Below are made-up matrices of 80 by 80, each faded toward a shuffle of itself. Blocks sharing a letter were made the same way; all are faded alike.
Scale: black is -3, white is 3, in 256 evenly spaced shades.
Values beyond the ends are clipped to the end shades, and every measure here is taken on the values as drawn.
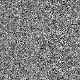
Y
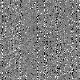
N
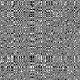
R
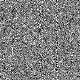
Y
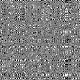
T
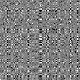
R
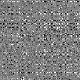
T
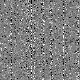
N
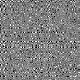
T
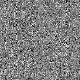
Y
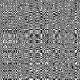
R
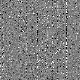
N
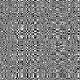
R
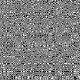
T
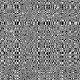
R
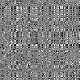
R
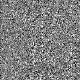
Y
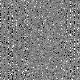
N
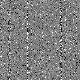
N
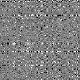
T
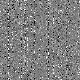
N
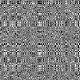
R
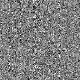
Y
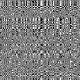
R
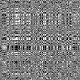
R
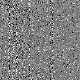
N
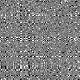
T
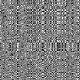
R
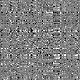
T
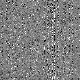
N
